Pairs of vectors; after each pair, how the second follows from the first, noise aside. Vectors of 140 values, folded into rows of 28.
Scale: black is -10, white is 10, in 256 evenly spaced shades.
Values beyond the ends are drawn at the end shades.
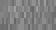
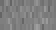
reversed, partly zeroed.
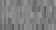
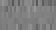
reversed, partly zeroed.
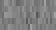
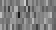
reversed, scaled up.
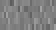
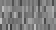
wrapped around, negated, scaled up.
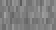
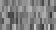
reversed, negated, scaled up.
